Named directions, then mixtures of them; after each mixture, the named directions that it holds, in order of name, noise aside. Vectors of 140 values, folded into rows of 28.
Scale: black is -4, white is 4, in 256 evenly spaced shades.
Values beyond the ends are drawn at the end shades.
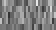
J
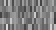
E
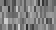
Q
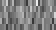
E, J.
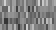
Q.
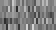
E, Q.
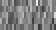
E, J.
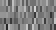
E, Q.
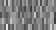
E.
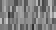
J, Q.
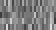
E.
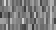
E, J.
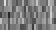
E, J.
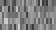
Q.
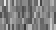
E, Q.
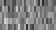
Q.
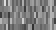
E, J.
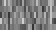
E, J.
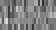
J, Q.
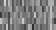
E, J.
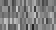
E, Q.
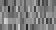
Q.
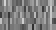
E, J.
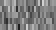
Q.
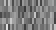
E.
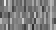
E, J.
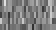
E, J.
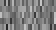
E.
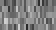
Q.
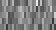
E, J.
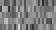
Q.
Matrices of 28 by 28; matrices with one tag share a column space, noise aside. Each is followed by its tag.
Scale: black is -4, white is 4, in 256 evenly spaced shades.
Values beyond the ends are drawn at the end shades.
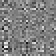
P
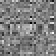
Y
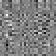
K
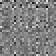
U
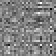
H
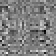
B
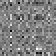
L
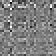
U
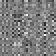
K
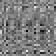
B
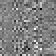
P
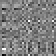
P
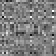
Y
